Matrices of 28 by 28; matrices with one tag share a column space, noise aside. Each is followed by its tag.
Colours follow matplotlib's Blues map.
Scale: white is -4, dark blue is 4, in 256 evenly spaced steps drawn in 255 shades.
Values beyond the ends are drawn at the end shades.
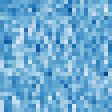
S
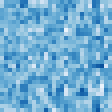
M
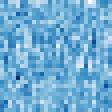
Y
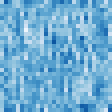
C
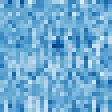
Y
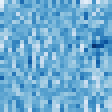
Y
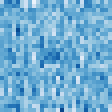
M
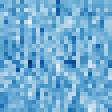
S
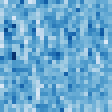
C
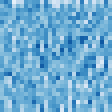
Y
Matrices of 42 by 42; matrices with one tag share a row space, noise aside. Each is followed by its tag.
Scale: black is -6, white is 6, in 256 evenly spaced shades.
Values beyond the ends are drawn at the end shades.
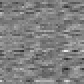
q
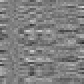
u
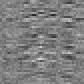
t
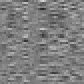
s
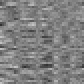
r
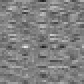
s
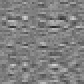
s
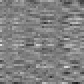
q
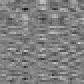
s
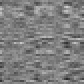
q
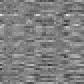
q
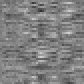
t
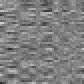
r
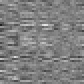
r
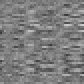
q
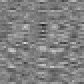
s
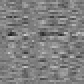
s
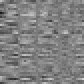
r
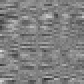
r
